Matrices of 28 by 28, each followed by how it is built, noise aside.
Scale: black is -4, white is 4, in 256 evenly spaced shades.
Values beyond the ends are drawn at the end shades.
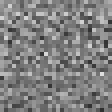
repeating columns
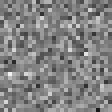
repeating columns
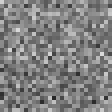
repeating columns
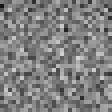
repeating columns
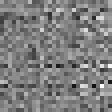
low rank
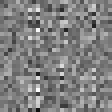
low rank
